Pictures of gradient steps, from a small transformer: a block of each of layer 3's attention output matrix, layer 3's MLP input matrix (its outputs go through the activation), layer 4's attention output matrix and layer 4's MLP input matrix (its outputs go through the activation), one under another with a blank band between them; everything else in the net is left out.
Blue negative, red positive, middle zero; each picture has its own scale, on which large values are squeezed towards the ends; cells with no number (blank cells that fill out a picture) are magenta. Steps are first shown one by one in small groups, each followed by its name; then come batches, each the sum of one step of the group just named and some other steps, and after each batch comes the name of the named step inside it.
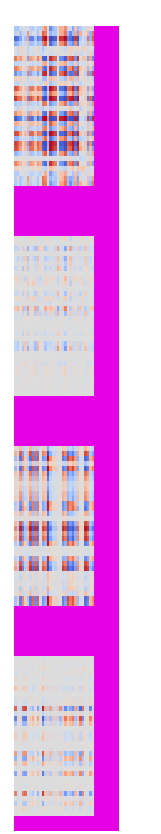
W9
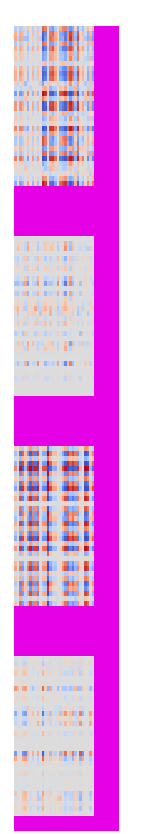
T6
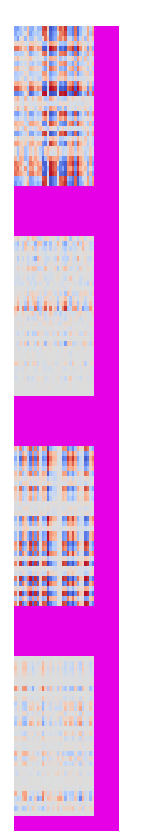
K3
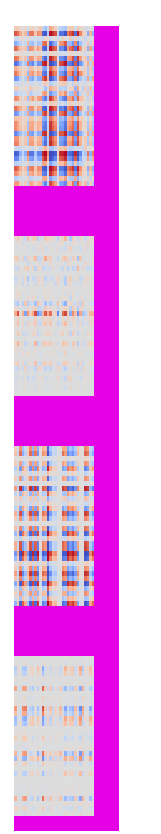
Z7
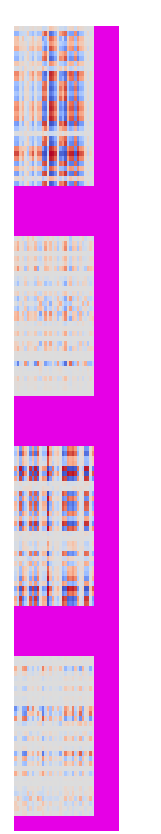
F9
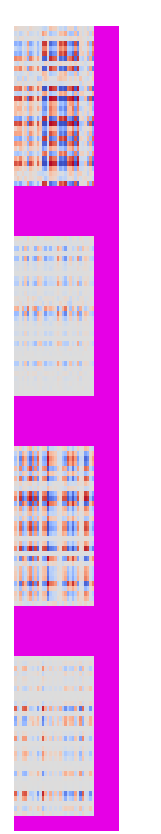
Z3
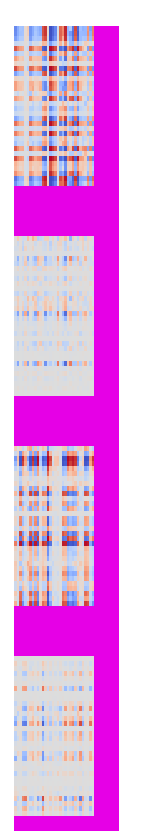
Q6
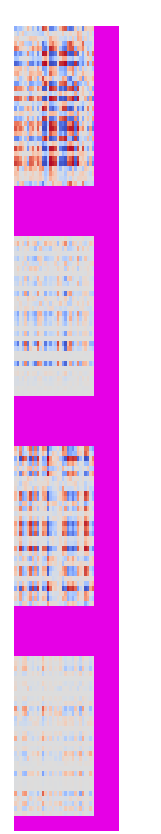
Z3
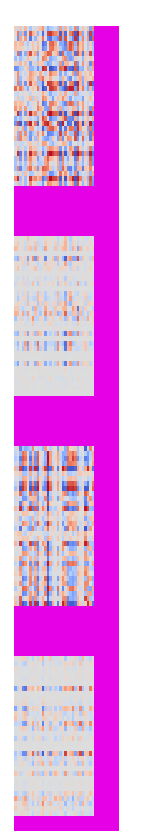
F9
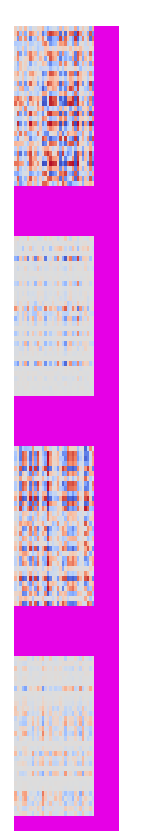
Z3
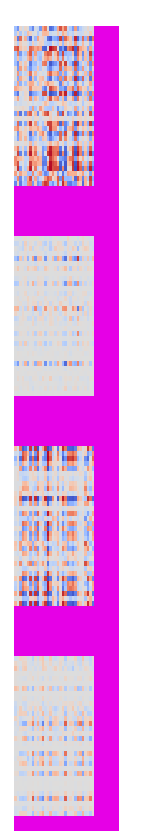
K3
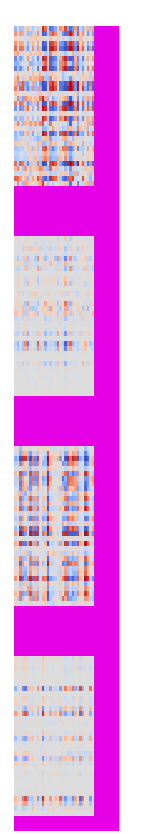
K3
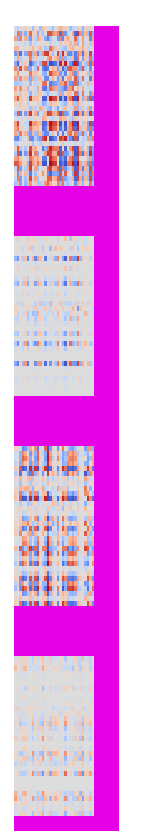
Z3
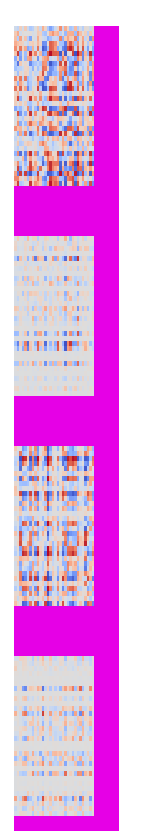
K3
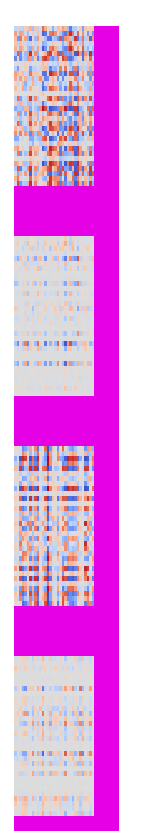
T6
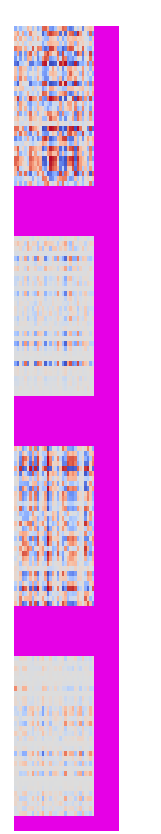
T6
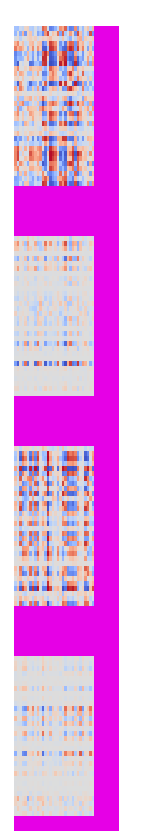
F9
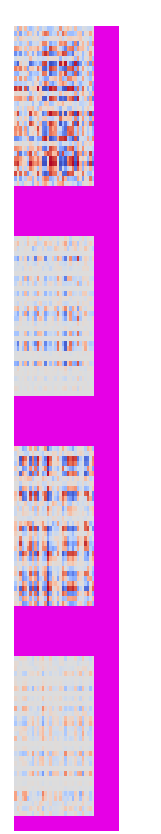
Z3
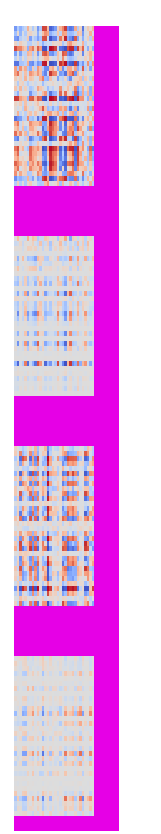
Q6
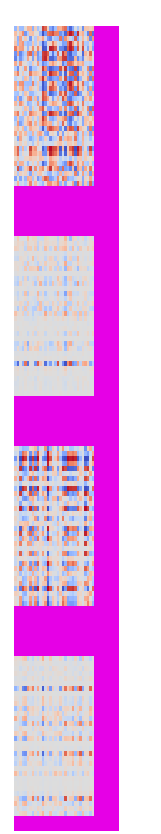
F9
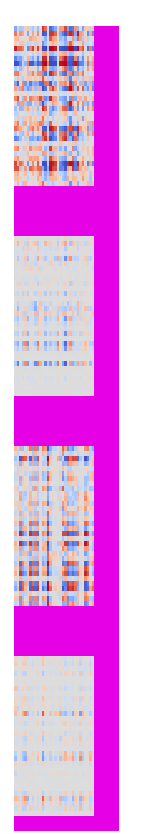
Z7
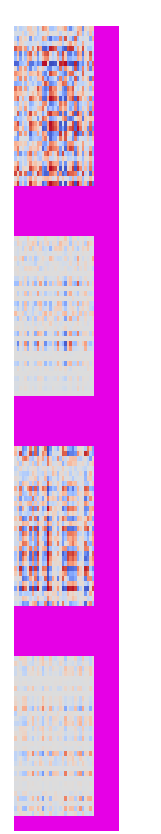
Z7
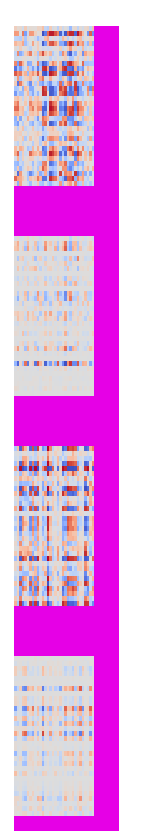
F9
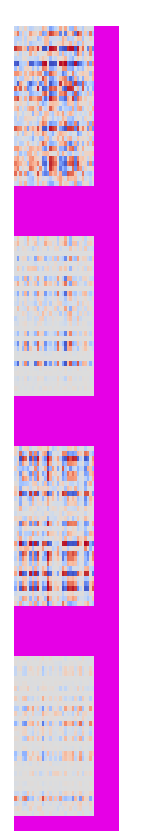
Z7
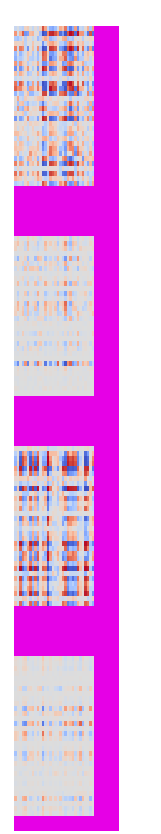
K3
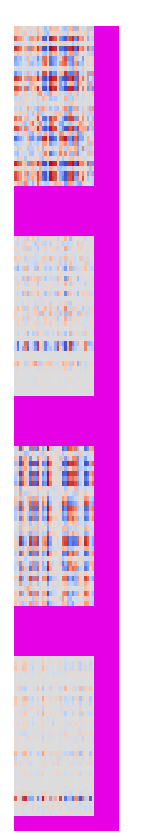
K3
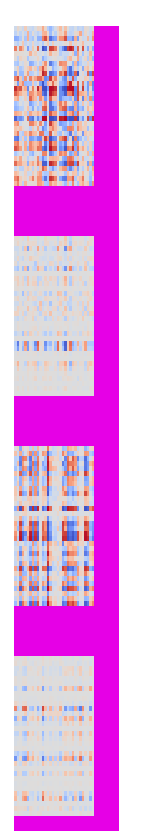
W9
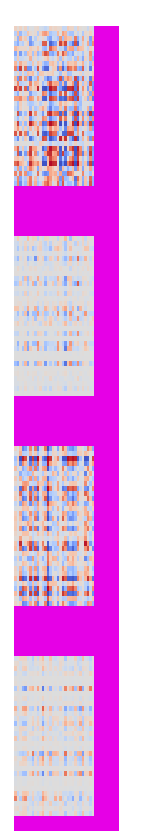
Z3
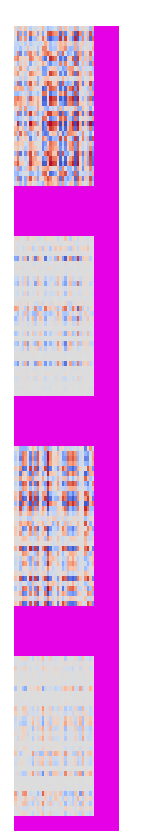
Z3
